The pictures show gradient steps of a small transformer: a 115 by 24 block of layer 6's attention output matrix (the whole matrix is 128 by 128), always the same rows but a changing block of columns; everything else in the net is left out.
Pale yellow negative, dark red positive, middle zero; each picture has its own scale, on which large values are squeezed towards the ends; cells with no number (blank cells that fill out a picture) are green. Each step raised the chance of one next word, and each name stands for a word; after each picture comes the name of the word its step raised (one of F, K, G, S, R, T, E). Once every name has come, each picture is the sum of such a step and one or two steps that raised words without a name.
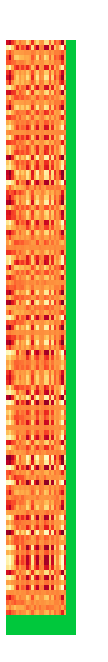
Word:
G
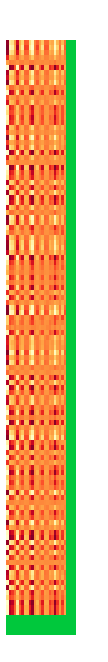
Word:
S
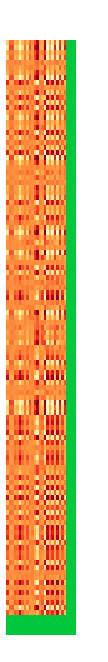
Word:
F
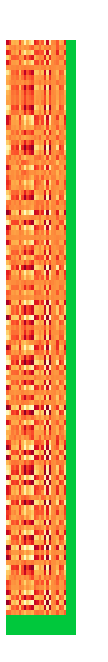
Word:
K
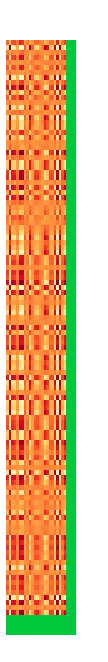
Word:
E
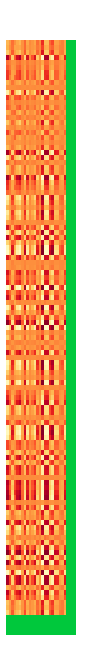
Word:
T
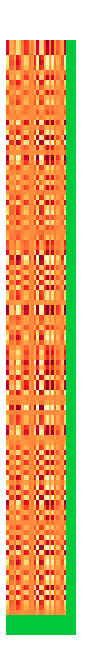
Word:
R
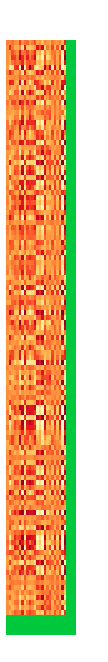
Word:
S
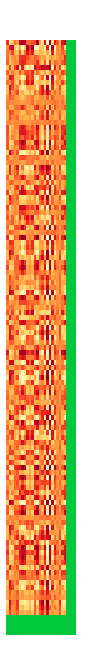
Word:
S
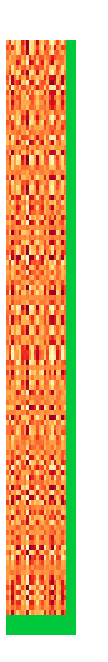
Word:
R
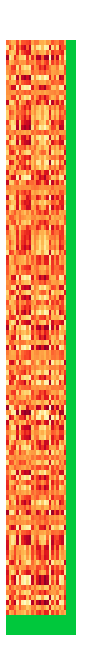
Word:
E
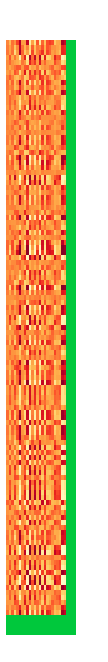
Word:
T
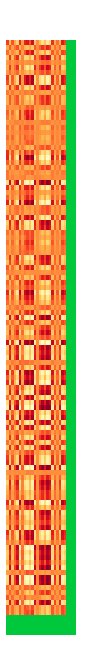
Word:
G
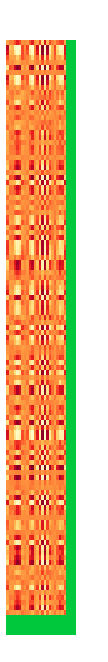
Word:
S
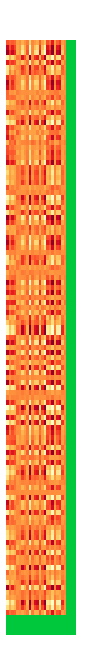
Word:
S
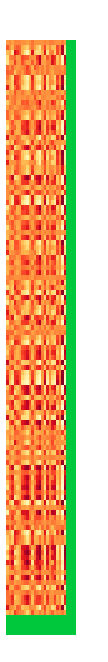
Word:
G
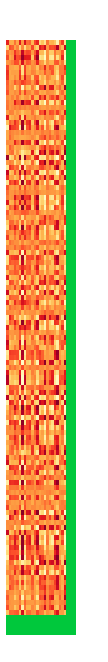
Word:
G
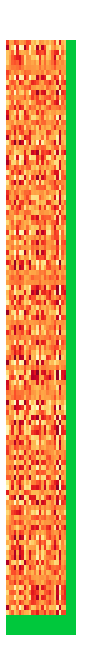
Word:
F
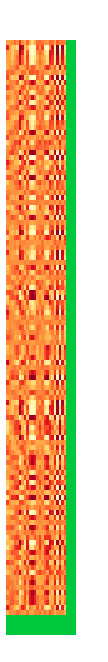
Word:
F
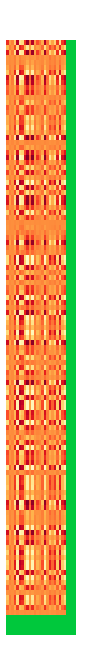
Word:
G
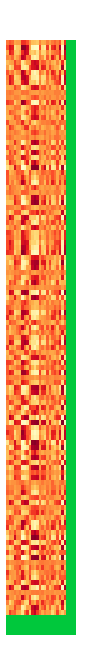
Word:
S
